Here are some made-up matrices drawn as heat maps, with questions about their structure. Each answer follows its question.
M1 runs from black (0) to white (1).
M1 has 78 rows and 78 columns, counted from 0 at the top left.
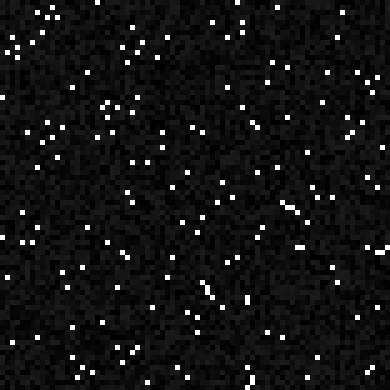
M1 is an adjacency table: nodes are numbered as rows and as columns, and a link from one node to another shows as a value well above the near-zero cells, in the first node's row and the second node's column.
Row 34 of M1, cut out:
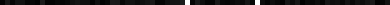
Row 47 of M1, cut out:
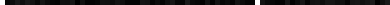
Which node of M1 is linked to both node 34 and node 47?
node 51
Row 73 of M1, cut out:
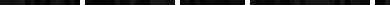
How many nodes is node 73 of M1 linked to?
4
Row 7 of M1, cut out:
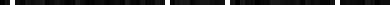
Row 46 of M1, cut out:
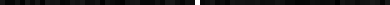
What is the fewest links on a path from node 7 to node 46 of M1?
7
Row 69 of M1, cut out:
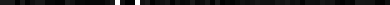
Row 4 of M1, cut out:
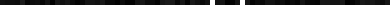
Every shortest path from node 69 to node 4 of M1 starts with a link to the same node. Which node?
node 23
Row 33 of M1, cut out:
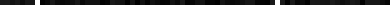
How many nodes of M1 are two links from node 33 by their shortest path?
4
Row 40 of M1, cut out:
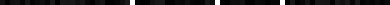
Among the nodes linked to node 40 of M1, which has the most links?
node 26
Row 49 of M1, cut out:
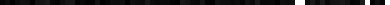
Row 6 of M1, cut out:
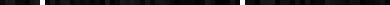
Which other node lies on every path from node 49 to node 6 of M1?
node 48
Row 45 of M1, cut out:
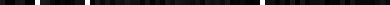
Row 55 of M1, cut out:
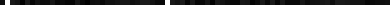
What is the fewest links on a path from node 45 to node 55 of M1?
3
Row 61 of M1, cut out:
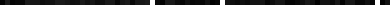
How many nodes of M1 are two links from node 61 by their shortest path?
4
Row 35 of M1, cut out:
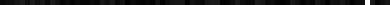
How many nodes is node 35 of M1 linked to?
1
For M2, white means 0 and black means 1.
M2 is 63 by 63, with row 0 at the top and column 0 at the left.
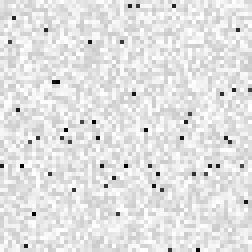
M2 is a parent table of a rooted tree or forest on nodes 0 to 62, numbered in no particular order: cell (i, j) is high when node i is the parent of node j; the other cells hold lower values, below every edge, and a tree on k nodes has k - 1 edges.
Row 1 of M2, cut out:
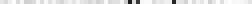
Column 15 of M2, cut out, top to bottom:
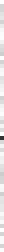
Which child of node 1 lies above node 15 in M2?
34
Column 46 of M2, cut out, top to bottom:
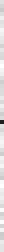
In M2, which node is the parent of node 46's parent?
10
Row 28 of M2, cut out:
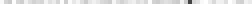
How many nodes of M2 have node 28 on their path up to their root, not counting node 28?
3
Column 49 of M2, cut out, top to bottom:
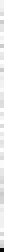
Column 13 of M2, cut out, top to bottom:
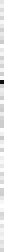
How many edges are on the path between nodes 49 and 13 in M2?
6
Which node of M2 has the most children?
41
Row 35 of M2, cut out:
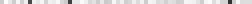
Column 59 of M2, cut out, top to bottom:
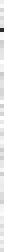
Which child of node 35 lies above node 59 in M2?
7
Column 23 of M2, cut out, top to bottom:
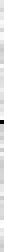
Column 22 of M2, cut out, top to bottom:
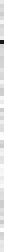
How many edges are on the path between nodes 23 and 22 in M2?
3
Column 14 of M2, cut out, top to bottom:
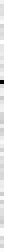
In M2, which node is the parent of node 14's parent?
30
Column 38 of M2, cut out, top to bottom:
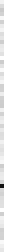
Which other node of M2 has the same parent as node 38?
26
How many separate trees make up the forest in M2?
10
